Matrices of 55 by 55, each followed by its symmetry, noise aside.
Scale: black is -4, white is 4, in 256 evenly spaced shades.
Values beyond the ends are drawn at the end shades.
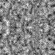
mirrored top to bottom.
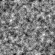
same after a half turn.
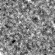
symmetric across the other diagonal.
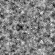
mirrored top to bottom.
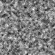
antisymmetric.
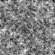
symmetric across the other diagonal.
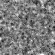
no symmetry.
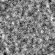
same after a half turn.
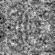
mirrored top to bottom.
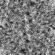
same after a half turn.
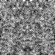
mirrored left to right.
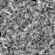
symmetric.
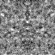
mirrored left to right.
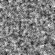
antisymmetric.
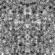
mirrored left to right.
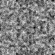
mirrored top to bottom.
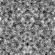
mirrored left to right.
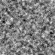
same after a half turn.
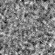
no symmetry.
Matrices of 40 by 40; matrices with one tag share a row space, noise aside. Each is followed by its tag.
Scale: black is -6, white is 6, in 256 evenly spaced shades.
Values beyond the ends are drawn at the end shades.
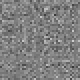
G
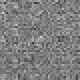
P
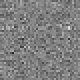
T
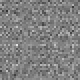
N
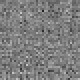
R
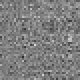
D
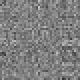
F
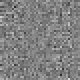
T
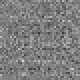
D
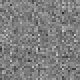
F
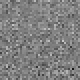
N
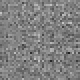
D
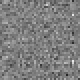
G
